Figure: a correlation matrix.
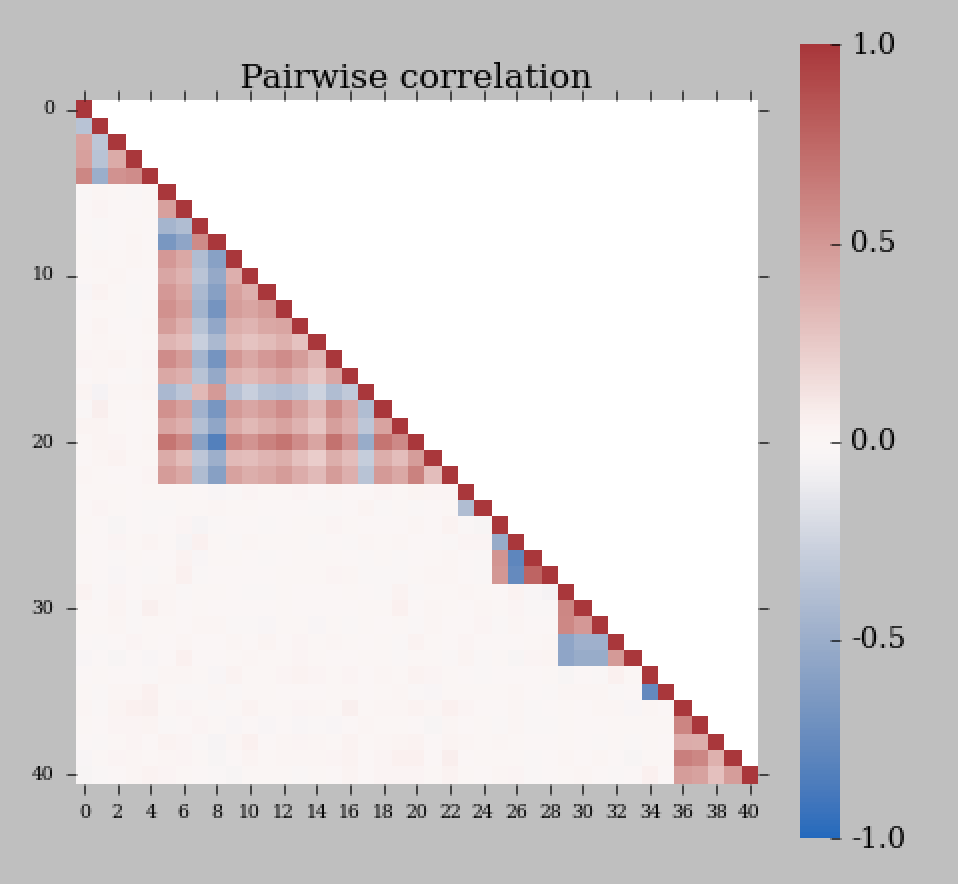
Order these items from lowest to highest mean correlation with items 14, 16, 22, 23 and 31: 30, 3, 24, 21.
24, 3, 30, 21
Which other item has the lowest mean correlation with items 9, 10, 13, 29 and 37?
8
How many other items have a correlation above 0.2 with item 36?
4
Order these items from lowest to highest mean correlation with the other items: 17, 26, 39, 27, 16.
17, 26, 27, 39, 16
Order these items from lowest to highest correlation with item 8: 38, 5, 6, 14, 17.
5, 6, 14, 38, 17
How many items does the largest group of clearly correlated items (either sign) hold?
18
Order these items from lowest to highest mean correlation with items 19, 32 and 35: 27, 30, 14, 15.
30, 27, 14, 15
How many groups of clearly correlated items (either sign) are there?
7
